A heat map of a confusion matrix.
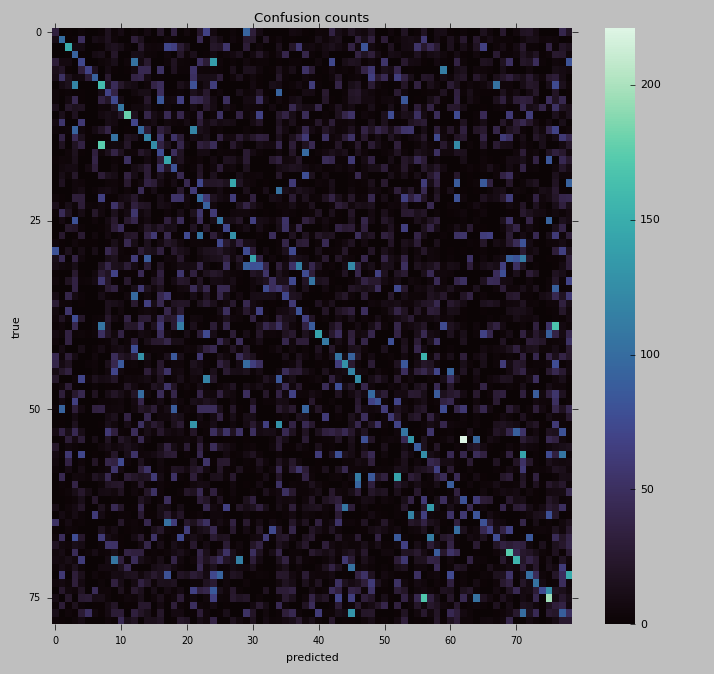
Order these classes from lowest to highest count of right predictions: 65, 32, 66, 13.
32, 66, 65, 13
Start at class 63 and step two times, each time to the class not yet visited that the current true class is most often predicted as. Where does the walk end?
10
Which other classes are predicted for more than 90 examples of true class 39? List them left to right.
7, 19, 76
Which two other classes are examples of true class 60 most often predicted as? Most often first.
46, 34
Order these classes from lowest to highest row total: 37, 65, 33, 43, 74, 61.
61, 37, 65, 33, 74, 43
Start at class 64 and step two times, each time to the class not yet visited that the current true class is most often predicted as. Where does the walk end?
62
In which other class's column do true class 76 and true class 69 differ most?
58
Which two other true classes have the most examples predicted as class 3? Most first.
7, 13
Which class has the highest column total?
76
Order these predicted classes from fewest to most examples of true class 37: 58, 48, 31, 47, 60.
48, 60, 58, 47, 31
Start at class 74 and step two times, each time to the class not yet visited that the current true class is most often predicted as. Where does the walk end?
56
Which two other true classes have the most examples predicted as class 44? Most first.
63, 70
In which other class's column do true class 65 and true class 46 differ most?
17
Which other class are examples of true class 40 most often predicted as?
75
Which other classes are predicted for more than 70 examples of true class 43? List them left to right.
13, 18, 45, 56
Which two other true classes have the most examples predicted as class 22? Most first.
27, 20
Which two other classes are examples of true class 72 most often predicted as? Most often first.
78, 25
